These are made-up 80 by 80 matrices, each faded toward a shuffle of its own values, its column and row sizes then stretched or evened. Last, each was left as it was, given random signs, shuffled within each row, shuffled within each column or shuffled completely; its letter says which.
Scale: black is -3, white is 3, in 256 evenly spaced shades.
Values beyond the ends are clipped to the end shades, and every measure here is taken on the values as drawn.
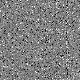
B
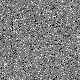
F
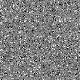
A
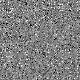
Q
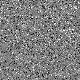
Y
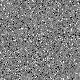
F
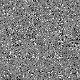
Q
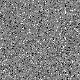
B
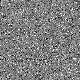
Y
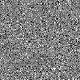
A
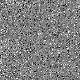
Q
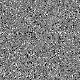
Q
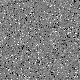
F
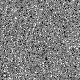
F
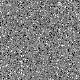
B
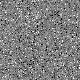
B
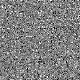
A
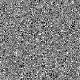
A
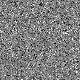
Y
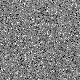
F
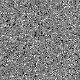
Q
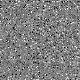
A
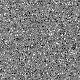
Y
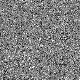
Y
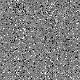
Q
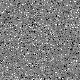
Y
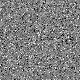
Y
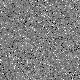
F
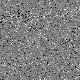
Y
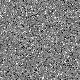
F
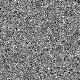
F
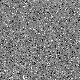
Y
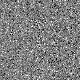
B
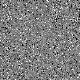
Q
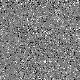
Q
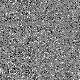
Q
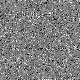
Y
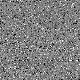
Y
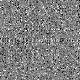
A
